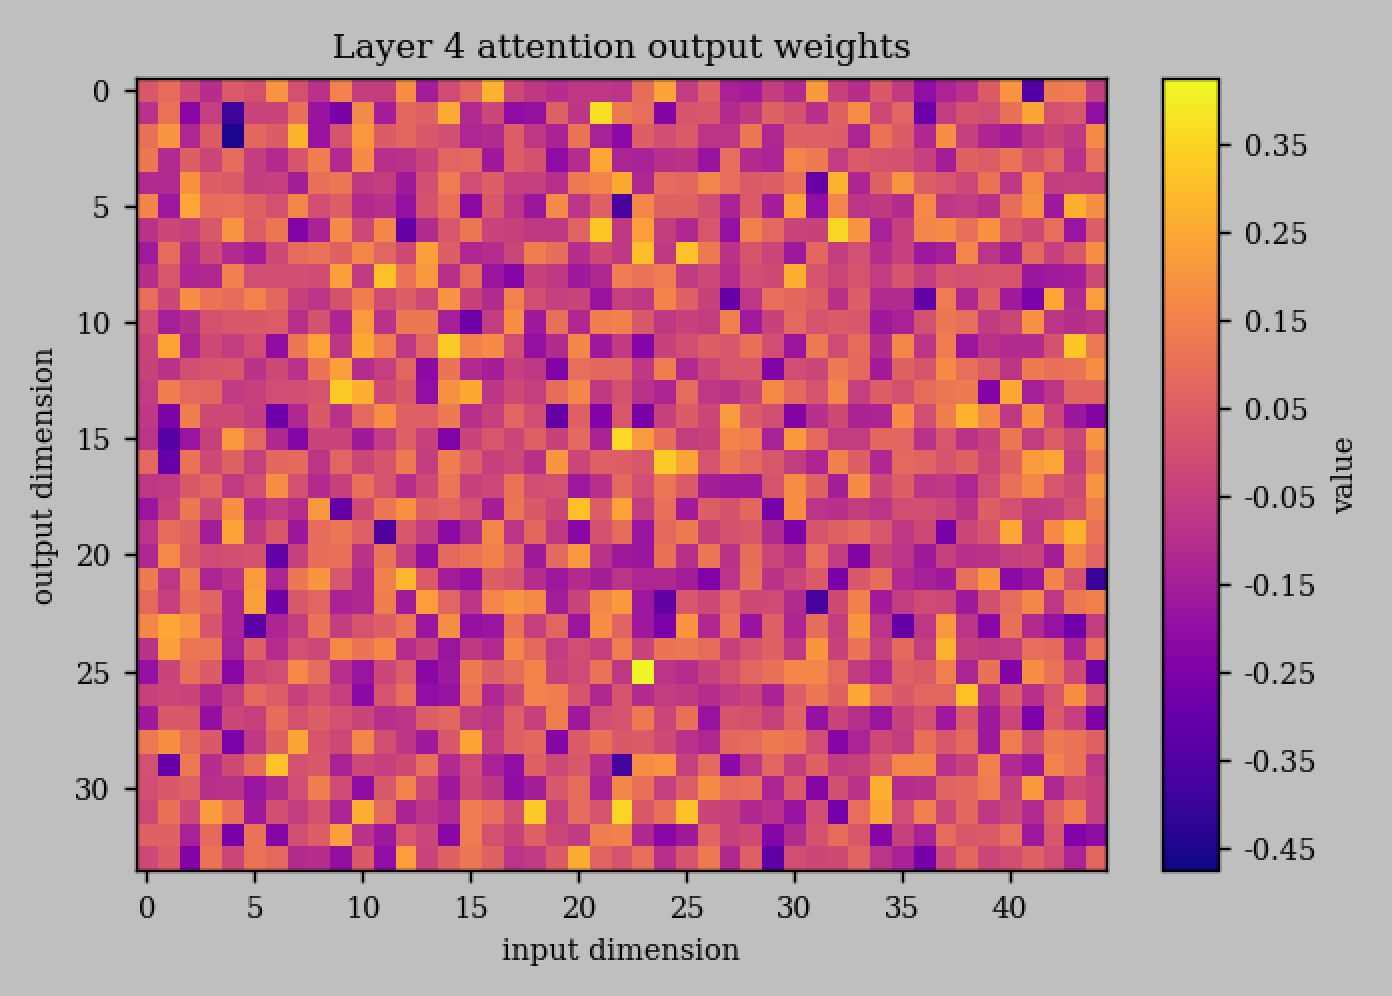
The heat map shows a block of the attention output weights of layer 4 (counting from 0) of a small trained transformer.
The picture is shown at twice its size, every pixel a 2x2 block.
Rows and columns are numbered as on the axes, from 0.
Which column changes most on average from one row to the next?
41
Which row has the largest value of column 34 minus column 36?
30
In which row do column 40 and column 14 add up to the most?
13
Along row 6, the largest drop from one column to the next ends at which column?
12
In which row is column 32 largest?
6
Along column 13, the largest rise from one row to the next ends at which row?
7
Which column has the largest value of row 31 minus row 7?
22
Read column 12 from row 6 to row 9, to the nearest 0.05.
-0.3 0 0.1 0.05
